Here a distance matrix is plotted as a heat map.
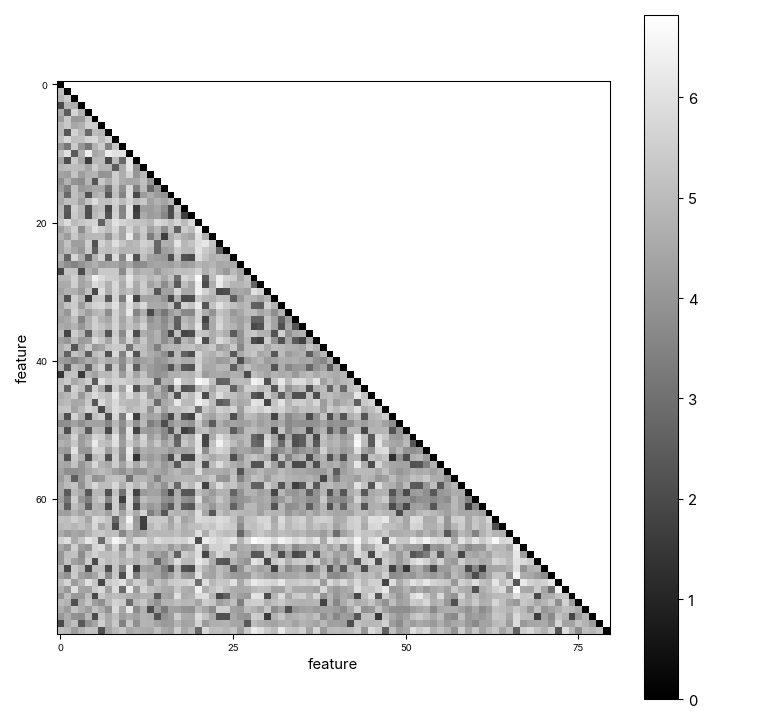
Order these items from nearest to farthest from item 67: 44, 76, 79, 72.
44, 76, 79, 72
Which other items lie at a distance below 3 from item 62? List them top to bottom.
15, 22, 49
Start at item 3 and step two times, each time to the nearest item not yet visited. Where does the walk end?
0
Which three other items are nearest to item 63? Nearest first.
12, 64, 8
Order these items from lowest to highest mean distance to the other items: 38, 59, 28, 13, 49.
59, 49, 13, 38, 28
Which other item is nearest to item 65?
56
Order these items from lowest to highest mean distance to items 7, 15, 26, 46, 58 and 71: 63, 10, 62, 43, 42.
62, 42, 43, 63, 10
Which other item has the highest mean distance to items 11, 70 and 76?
10
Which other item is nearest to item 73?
60
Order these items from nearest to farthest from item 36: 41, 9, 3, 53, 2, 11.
11, 41, 9, 53, 3, 2
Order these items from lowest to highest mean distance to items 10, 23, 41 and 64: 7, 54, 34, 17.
54, 7, 34, 17
